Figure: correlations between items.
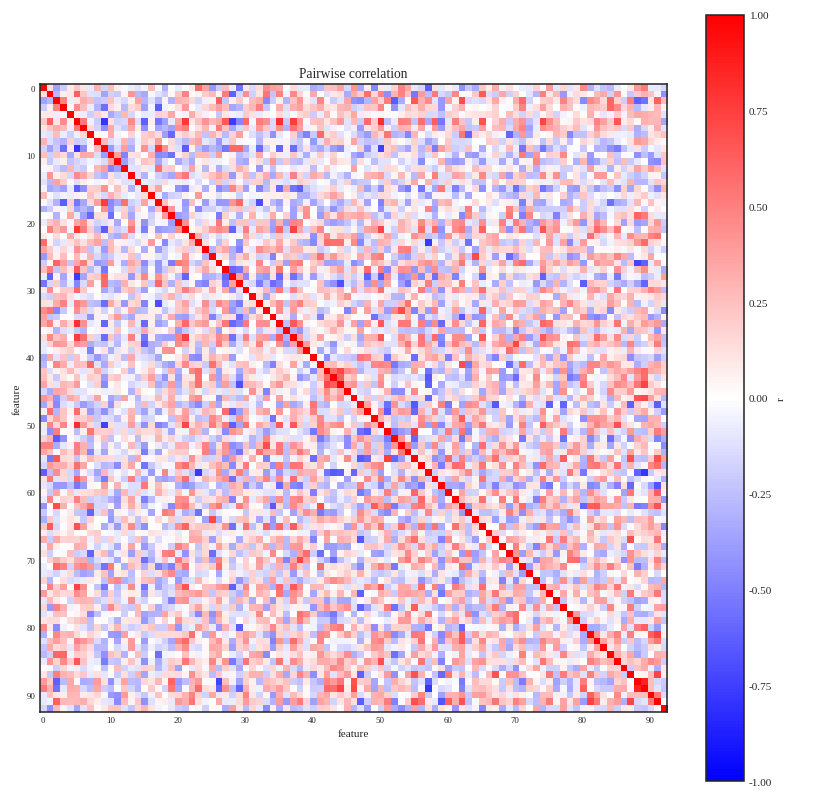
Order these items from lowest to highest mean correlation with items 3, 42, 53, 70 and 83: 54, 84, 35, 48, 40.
40, 84, 48, 54, 35
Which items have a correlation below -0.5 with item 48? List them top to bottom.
28, 51, 55
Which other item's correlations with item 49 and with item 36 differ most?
62
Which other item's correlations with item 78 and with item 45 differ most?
42
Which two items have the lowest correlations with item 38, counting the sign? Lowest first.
15, 59
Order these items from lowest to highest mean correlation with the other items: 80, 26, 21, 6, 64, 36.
36, 80, 64, 26, 6, 21
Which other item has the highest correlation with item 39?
69
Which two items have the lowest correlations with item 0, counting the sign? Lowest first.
57, 29
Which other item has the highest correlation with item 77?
55
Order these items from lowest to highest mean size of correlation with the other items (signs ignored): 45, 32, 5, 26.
45, 32, 26, 5
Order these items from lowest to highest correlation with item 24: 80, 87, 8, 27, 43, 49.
49, 8, 43, 87, 80, 27
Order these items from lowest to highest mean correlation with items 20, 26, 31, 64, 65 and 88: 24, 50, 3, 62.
24, 3, 62, 50
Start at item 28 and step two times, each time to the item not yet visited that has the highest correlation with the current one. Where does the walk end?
17
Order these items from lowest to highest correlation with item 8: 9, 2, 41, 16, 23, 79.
2, 41, 79, 16, 9, 23
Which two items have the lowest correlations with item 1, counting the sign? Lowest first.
28, 55
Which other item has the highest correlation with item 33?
53
